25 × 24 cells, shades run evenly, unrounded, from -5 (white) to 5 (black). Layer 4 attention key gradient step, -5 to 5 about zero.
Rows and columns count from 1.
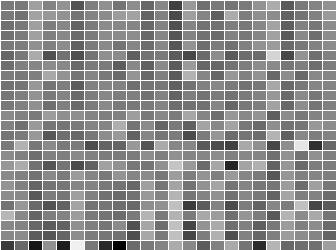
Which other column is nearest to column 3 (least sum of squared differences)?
8
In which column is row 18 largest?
20
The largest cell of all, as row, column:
25, 9
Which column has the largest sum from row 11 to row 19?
17
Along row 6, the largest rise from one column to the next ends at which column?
21
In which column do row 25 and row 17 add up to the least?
13
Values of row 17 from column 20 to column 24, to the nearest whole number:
1 -1 1 0 0
